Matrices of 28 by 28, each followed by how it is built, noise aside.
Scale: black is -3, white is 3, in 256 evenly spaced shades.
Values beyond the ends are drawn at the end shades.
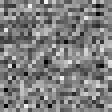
blocks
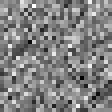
Hankel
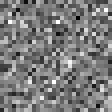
Hankel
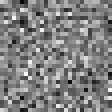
low rank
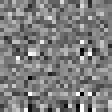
low rank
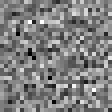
low rank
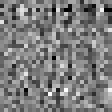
low rank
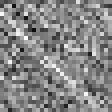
Toeplitz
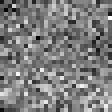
smooth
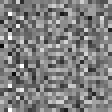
repeating rows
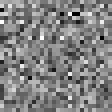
low rank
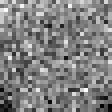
smooth
